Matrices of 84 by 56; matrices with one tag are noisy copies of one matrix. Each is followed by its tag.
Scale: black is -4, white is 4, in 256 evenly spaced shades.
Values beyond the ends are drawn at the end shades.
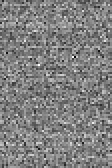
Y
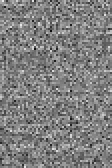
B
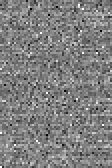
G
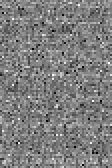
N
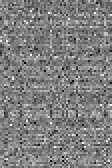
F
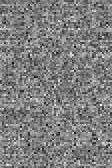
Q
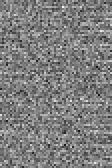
G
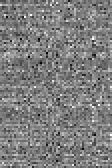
Q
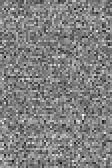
Y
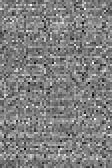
Y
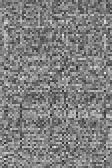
F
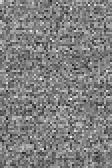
B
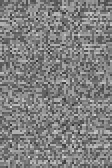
G
